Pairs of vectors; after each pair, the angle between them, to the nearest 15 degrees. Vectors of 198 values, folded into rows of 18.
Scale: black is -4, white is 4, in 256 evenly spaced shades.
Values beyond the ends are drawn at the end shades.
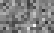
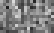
60 degrees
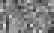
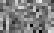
150 degrees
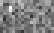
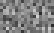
75 degrees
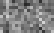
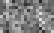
15 degrees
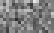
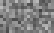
30 degrees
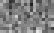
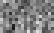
75 degrees
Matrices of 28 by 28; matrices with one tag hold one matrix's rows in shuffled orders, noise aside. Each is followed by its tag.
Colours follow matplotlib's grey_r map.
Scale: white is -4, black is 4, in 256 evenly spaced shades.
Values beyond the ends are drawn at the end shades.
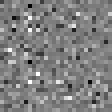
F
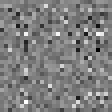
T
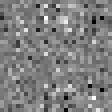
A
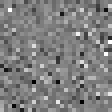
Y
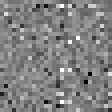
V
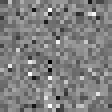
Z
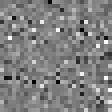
Y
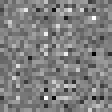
A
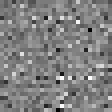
V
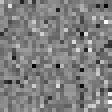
Y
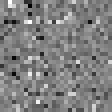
F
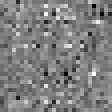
A
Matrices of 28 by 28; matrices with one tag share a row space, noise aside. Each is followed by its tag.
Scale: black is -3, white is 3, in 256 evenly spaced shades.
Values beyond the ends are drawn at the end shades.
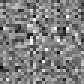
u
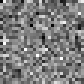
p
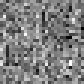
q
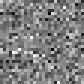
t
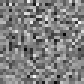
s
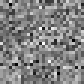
t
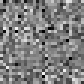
q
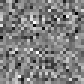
t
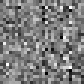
q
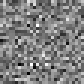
u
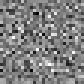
t
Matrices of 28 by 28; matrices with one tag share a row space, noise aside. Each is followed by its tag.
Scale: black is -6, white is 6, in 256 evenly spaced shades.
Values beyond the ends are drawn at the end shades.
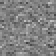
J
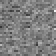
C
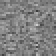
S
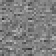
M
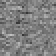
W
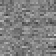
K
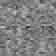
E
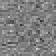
S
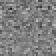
C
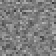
M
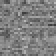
K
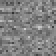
C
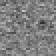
E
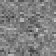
S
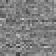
W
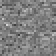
M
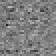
S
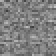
K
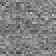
W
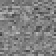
C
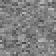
E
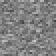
S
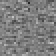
E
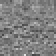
K
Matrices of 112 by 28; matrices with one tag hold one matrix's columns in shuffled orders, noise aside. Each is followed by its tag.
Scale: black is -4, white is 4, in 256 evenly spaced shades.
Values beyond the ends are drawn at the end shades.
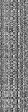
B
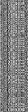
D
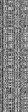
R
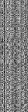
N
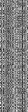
R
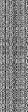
N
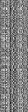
R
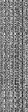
B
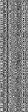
D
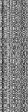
N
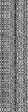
D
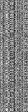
D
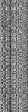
R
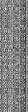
R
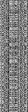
N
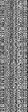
N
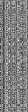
N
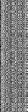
D
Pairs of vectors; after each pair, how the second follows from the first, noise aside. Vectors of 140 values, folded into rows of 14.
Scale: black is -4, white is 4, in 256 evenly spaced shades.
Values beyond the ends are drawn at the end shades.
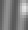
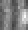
wrapped around.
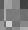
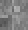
wrapped around, shrunk.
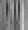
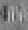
reversed, negated, partly zeroed.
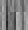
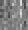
reversed, negated, partly zeroed.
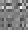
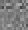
negated, shrunk.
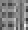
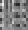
reversed.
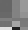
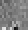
partly zeroed.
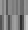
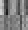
reversed.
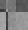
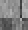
reversed.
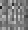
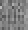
negated, shrunk.
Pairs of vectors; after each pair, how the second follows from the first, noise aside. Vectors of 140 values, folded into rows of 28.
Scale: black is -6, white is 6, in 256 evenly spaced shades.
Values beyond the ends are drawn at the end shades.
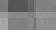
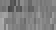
partly zeroed.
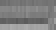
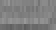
negated, shrunk.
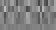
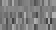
wrapped around, negated.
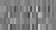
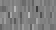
negated, partly zeroed.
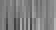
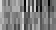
reversed, scaled up.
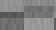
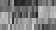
wrapped around, scaled up.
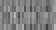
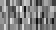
wrapped around, scaled up.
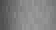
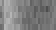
wrapped around, negated.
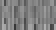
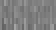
negated, shrunk.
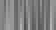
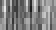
reversed, scaled up.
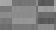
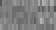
negated, partly zeroed.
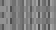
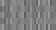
negated, shrunk.
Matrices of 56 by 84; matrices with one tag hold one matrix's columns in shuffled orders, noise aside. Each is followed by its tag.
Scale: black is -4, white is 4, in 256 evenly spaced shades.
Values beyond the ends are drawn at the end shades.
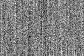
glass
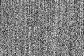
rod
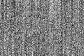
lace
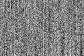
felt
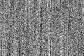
felt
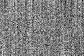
lace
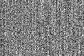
rod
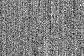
glass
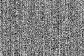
glass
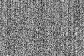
rod
